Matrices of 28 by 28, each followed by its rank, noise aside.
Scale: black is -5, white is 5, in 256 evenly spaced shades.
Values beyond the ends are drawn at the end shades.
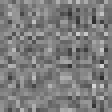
three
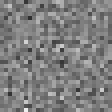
six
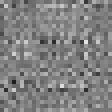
four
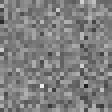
eight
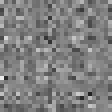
four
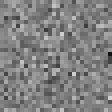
eight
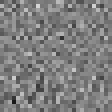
six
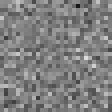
eight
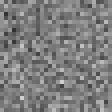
eight
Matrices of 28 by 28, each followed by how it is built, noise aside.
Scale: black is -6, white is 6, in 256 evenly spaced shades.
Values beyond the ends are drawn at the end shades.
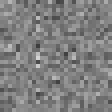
low rank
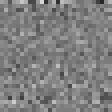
uneven rows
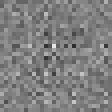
low rank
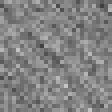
Toeplitz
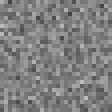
noise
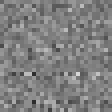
uneven rows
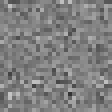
low rank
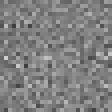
uneven rows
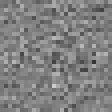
low rank
